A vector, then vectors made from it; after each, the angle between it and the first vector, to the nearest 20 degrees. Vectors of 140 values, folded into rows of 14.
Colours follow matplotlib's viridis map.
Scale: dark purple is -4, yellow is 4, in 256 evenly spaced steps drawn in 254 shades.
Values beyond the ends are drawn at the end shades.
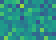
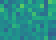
80 degrees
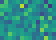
40 degrees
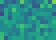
120 degrees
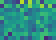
140 degrees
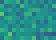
40 degrees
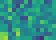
60 degrees
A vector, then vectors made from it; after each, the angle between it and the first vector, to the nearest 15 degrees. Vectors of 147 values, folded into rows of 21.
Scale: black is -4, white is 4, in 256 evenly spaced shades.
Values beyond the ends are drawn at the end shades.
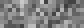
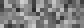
45 degrees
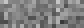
105 degrees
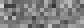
120 degrees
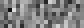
60 degrees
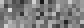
135 degrees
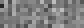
75 degrees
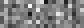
75 degrees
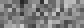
165 degrees
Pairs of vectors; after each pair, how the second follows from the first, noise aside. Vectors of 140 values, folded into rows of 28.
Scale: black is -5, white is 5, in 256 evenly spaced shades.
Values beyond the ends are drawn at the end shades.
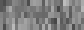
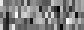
wrapped around, scaled up.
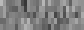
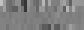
partly zeroed.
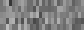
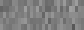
reversed, shrunk.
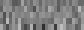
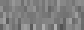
negated, shrunk.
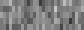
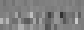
wrapped around, partly zeroed.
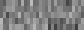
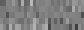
partly zeroed.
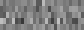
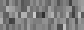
wrapped around.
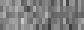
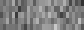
wrapped around.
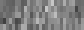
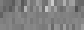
partly zeroed.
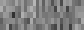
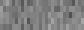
reversed, shrunk.
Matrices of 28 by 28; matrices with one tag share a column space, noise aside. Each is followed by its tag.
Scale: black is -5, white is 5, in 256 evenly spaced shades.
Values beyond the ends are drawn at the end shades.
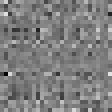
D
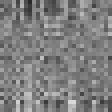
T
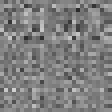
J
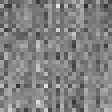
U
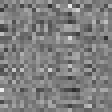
J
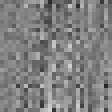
U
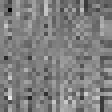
T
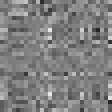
D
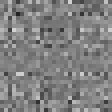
D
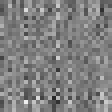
T
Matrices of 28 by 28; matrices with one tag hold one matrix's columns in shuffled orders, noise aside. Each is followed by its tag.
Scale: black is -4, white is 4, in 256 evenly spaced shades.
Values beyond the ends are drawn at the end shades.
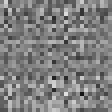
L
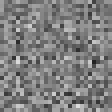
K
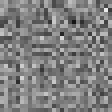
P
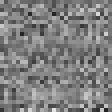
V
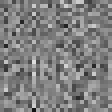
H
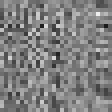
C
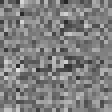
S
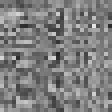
C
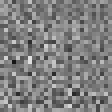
K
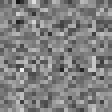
S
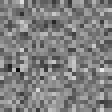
S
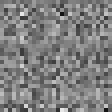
V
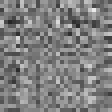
P
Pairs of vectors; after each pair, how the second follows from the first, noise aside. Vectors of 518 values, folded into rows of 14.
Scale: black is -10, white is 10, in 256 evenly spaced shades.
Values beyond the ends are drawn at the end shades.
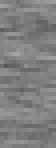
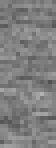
reversed.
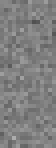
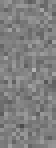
reversed.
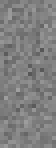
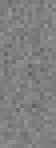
shrunk.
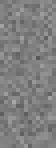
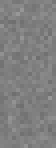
shrunk.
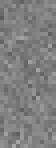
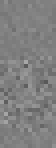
reversed, negated, partly zeroed.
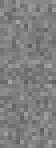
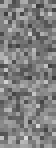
reversed, scaled up.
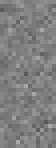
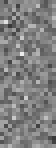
reversed, scaled up.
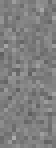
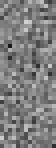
wrapped around, negated, scaled up.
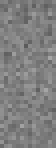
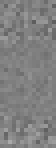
reversed, negated, partly zeroed.
